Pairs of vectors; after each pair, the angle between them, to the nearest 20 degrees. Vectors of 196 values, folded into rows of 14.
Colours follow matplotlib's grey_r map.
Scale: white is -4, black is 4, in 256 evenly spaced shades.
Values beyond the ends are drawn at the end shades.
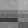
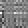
80 degrees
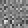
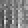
60 degrees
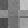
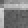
80 degrees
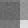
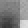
40 degrees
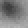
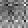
60 degrees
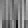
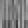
20 degrees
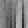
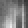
140 degrees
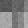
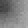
60 degrees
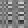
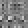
60 degrees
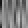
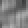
60 degrees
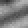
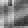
140 degrees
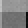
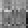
40 degrees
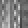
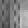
140 degrees
